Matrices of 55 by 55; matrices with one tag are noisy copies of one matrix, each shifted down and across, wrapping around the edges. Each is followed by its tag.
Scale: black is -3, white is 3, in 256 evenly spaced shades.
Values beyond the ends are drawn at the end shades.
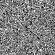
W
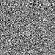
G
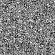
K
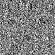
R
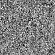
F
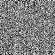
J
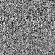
J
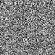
G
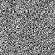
G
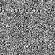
G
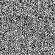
K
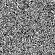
W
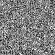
K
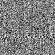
J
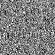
R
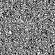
R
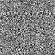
G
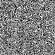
W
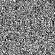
R
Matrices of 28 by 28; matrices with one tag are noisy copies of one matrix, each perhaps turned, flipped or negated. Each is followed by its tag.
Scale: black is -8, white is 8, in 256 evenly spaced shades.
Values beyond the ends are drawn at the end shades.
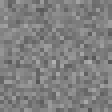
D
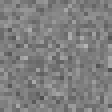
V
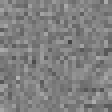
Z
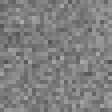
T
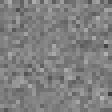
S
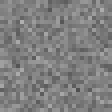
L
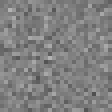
D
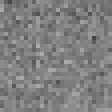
T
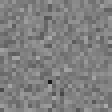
D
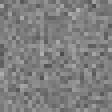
V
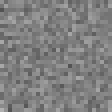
S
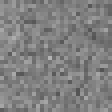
T
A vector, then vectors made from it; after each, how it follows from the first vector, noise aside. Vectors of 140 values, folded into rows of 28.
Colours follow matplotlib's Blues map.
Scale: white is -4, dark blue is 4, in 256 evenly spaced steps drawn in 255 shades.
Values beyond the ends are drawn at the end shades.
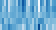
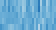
negated, shrunk.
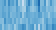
negated, shrunk.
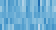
negated, shrunk.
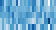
wrapped around.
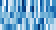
scaled up.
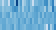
reversed, partly zeroed.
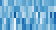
wrapped around.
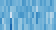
wrapped around, negated, shrunk.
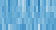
negated, shrunk.
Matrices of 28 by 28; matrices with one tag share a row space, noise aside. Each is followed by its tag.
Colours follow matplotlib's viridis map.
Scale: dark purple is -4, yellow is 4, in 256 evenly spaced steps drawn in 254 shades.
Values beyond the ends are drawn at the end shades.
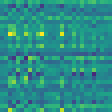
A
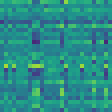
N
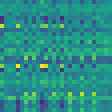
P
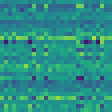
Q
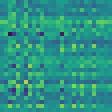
A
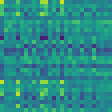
P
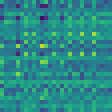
P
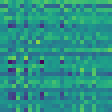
A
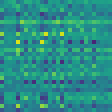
P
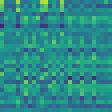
P
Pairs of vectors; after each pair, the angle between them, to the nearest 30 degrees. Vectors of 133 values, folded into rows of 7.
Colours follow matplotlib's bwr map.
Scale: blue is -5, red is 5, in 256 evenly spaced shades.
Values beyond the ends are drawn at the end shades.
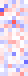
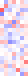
150 degrees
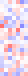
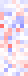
60 degrees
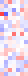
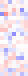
150 degrees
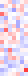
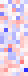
150 degrees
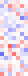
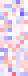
90 degrees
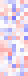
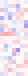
90 degrees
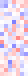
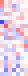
120 degrees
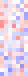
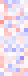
60 degrees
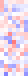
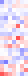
120 degrees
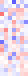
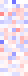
30 degrees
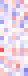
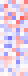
90 degrees
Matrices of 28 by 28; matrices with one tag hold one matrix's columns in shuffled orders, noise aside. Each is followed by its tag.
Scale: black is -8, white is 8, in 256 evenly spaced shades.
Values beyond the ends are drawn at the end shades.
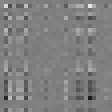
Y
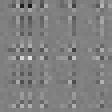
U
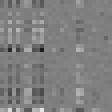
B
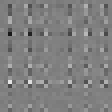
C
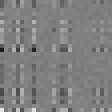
B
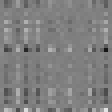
B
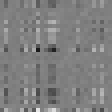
B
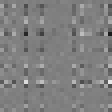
C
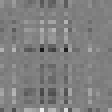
B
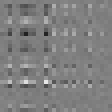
C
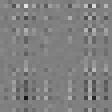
Y
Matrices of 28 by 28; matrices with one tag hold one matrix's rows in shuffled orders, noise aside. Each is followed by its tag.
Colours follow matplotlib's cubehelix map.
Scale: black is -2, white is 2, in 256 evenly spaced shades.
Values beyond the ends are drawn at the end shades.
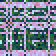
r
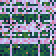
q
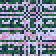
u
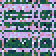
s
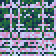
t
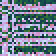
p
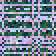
s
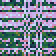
u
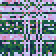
u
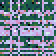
t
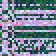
p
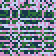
t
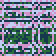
s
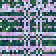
u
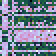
p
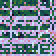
q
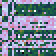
p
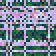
r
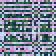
s
